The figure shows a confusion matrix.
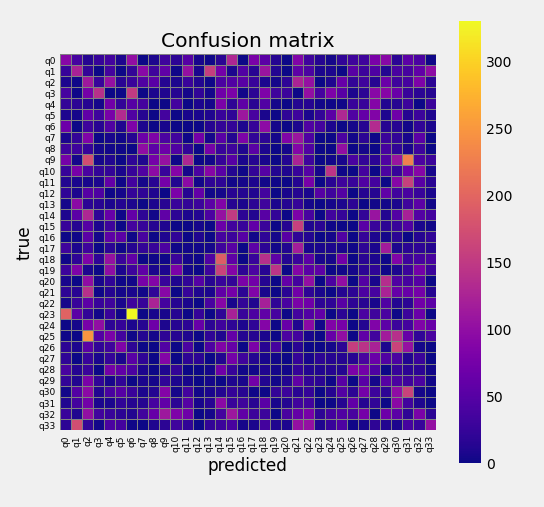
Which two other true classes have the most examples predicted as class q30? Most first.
q26, q25
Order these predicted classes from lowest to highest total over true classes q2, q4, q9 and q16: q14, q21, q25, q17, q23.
q23, q17, q25, q14, q21
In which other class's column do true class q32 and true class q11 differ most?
q31
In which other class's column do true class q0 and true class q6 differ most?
q15
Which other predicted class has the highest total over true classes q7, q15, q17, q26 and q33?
q21
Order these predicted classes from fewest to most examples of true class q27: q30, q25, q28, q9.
q25, q30, q28, q9
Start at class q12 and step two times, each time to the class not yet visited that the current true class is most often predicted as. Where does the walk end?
q24
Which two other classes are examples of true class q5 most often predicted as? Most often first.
q25, q16
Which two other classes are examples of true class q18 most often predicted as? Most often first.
q14, q4
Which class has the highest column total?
q2
